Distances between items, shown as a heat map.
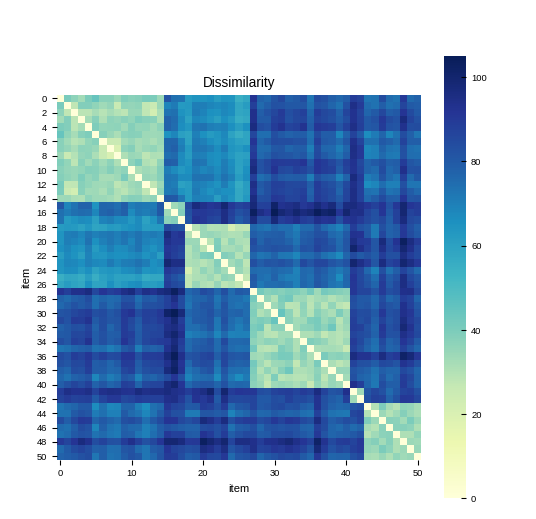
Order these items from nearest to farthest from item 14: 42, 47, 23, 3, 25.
3, 25, 23, 47, 42
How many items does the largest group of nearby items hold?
15
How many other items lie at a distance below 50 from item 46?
7
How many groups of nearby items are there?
6
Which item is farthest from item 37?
16
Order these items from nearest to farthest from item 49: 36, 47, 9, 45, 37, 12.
47, 45, 12, 9, 37, 36
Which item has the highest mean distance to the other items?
41
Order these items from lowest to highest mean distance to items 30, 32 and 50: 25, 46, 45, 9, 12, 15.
46, 45, 25, 12, 9, 15
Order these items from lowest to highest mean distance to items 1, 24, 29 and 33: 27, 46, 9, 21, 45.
27, 21, 9, 46, 45
